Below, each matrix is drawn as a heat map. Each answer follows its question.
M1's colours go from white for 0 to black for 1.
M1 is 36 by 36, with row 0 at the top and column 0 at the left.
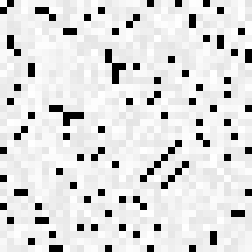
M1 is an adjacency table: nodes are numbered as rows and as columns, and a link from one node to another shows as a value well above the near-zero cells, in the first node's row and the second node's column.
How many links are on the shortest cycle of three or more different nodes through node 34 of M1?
6
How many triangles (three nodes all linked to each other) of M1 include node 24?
0
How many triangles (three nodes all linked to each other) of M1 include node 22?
2
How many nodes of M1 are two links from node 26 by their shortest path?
3
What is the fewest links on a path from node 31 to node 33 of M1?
6
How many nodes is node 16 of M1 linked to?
5
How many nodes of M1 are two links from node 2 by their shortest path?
7
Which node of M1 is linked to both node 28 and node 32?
node 17
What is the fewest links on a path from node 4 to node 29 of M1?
7
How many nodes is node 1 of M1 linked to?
5
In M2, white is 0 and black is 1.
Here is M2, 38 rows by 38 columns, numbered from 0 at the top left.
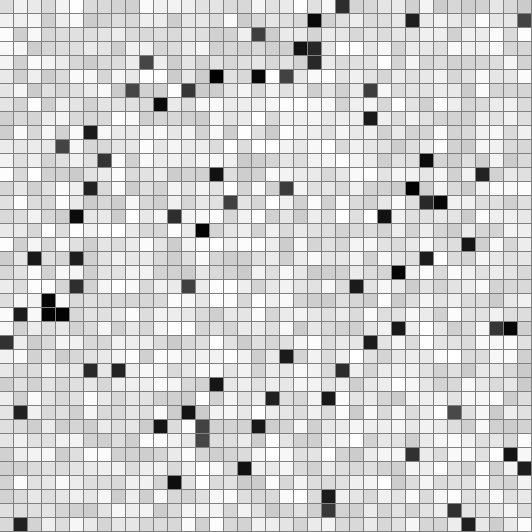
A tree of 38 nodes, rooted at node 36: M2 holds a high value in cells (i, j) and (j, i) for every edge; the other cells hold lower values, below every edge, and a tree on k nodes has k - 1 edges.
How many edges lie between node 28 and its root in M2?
2
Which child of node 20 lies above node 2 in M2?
5
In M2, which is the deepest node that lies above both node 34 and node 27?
15
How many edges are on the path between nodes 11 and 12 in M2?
5
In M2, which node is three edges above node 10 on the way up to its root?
1
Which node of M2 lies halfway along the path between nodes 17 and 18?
29
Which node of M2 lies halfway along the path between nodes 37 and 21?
22
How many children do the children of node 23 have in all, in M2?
1
